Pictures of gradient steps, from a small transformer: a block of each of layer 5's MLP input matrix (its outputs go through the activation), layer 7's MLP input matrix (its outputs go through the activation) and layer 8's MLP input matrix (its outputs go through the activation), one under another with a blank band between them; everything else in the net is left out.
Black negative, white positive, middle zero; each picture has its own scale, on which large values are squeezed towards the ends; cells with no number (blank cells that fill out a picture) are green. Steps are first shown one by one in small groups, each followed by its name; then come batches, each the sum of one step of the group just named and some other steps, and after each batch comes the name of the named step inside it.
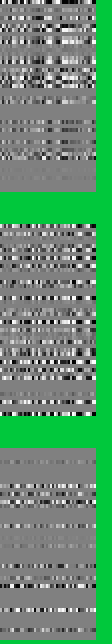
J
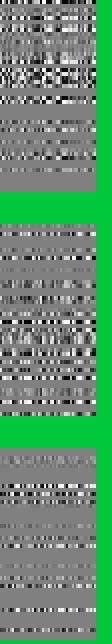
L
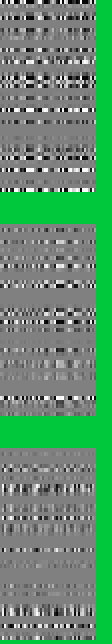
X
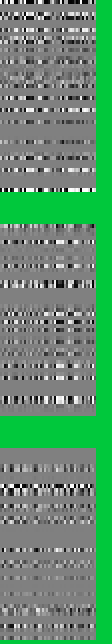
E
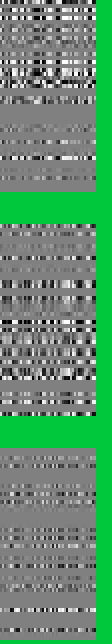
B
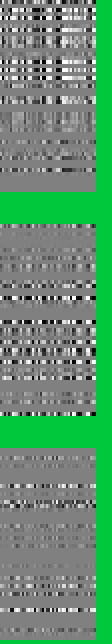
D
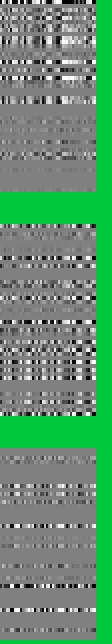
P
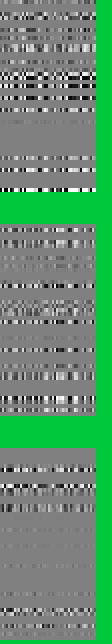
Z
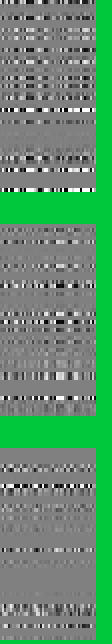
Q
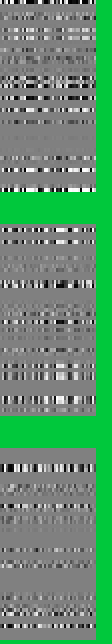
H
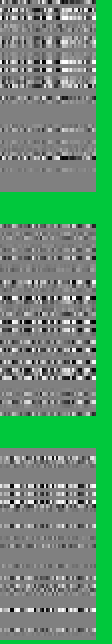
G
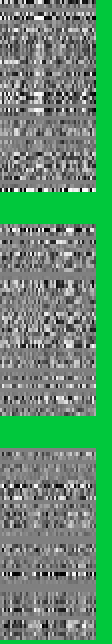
E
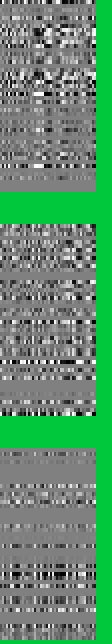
J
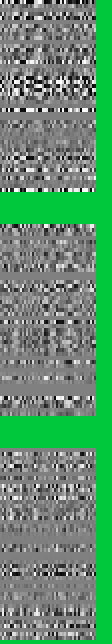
X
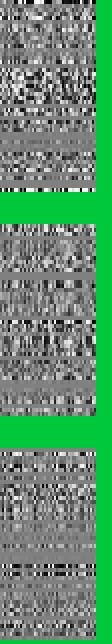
L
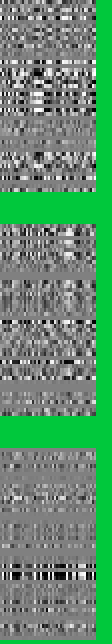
B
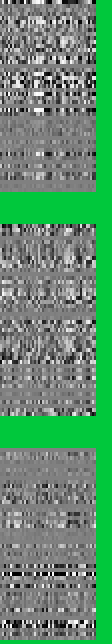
P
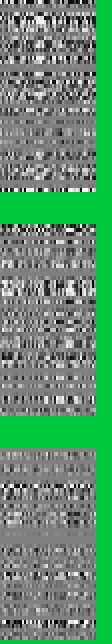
E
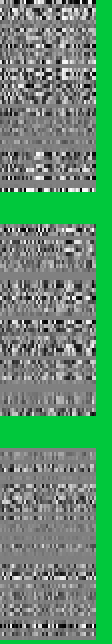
D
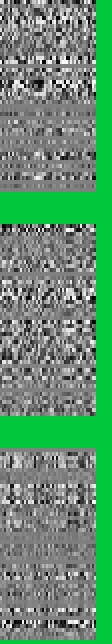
G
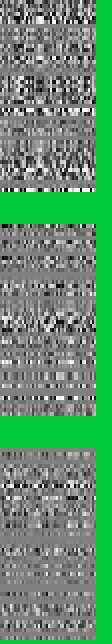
Q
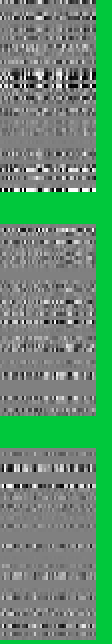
Z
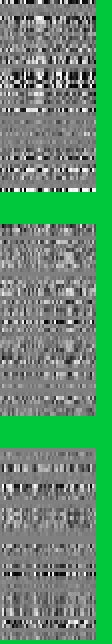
X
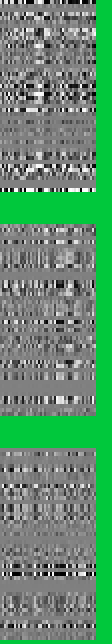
E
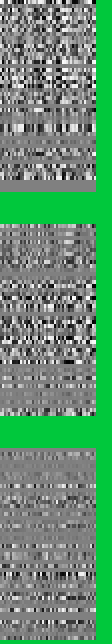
D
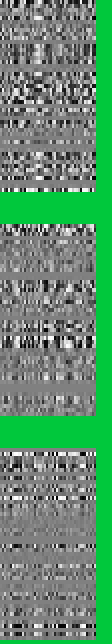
H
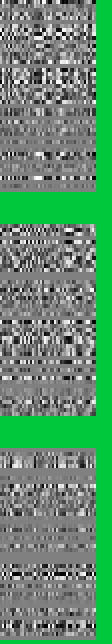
L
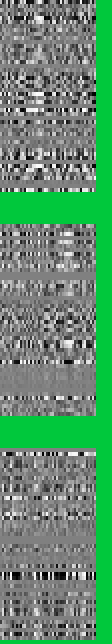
X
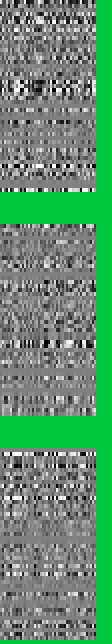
E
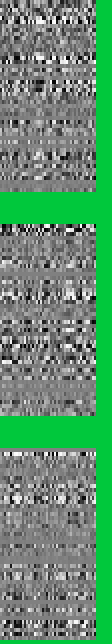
G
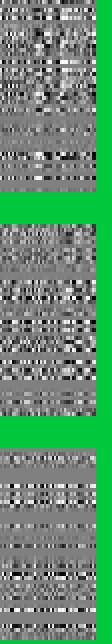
G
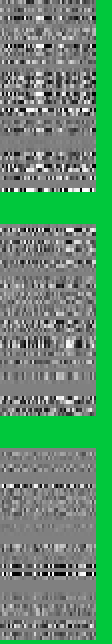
Q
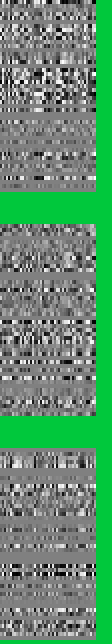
L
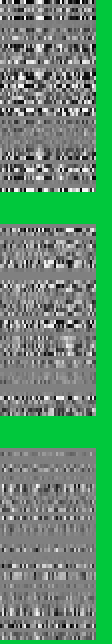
X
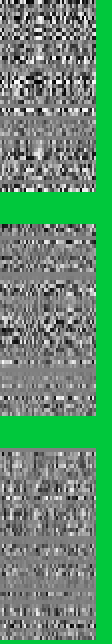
X
